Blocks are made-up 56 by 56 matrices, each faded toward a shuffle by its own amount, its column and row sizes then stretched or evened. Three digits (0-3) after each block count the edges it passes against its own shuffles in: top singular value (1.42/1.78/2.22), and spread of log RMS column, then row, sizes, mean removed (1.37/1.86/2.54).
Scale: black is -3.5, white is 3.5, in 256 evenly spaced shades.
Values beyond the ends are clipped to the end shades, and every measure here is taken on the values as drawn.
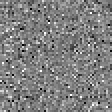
1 1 0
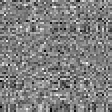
3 0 2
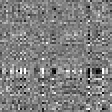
3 2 3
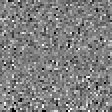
0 1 2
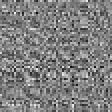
3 1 3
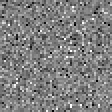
1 0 0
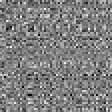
3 0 3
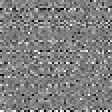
3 0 3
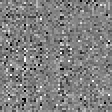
2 2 1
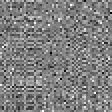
3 1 1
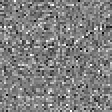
2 0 1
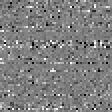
0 1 3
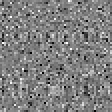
2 0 1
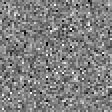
0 1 0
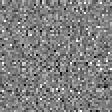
2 0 1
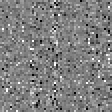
0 2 0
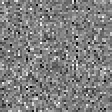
1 2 0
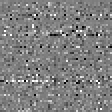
0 1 3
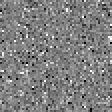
0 2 0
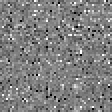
1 1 2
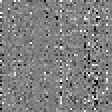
0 3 2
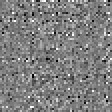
1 1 2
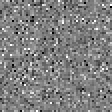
1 0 2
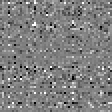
1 2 3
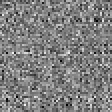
2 0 2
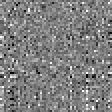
2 2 1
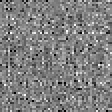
2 0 2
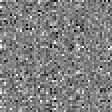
2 2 1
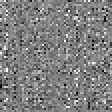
1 3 2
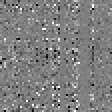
0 3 2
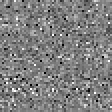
1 0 2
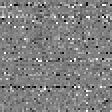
1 0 3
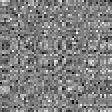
3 0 1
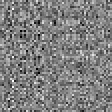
2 2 0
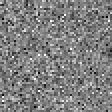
1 0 0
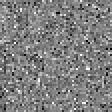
0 0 0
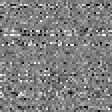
2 0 3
